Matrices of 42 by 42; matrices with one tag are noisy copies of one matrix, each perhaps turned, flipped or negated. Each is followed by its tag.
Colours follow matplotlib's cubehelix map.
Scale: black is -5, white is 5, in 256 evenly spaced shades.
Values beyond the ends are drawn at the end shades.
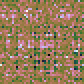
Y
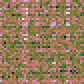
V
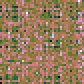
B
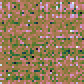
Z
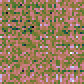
Z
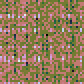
V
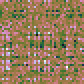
Y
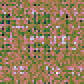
Y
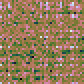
Z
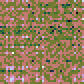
Z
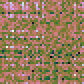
Z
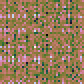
V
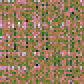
V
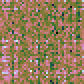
Z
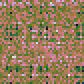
B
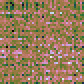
Z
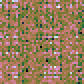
B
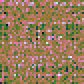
B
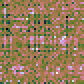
Y
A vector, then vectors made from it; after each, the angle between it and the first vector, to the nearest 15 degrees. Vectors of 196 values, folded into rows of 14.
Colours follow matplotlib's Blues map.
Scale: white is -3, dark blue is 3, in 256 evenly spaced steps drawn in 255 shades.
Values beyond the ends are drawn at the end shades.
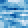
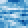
165 degrees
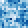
135 degrees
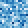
105 degrees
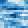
15 degrees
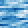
75 degrees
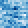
45 degrees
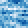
150 degrees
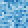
105 degrees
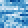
150 degrees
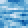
165 degrees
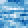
165 degrees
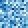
75 degrees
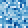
90 degrees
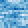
30 degrees
